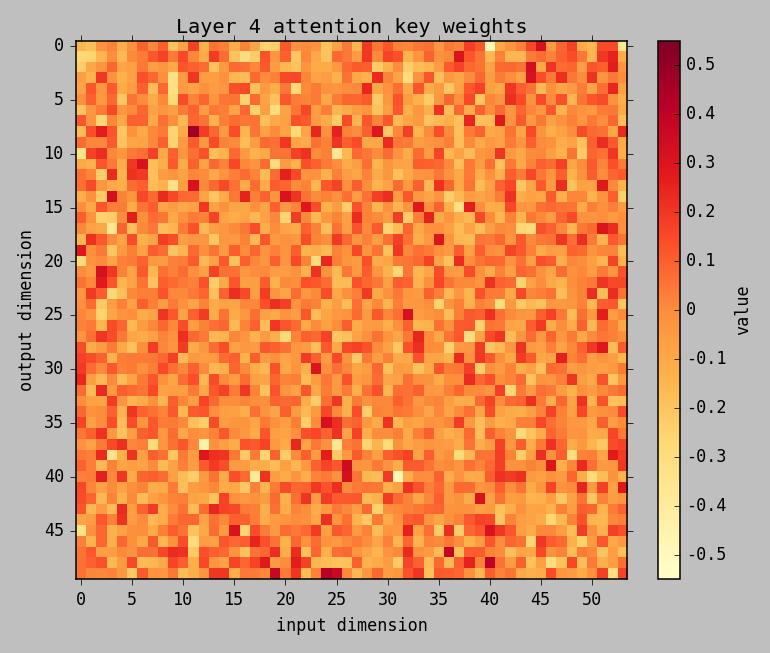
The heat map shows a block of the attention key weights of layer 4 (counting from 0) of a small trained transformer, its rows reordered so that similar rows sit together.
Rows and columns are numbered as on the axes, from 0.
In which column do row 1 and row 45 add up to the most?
52
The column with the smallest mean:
4
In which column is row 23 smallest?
3
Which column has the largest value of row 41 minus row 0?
53
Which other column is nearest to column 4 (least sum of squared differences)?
16
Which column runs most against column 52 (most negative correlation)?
0
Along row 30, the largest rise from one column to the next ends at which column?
23
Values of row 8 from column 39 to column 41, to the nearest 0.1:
0.1 -0.1 -0.1
